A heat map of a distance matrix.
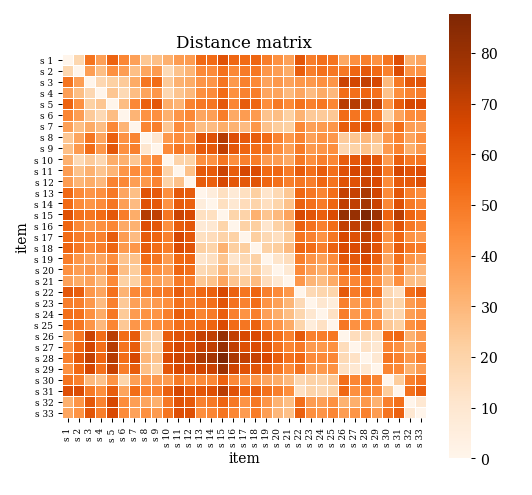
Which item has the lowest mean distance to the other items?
s 21
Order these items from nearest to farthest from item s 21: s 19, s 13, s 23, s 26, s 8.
s 19, s 13, s 23, s 8, s 26
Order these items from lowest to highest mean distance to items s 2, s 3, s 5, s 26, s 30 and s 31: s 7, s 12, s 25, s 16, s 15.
s 25, s 7, s 12, s 16, s 15
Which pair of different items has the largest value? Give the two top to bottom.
s 15, s 28
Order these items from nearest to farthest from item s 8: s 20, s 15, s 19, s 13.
s 20, s 19, s 13, s 15
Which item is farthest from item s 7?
s 28
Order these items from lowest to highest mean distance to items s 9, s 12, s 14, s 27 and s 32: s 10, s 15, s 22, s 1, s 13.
s 1, s 10, s 13, s 22, s 15
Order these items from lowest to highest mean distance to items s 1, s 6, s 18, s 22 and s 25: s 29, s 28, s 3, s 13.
s 3, s 13, s 29, s 28
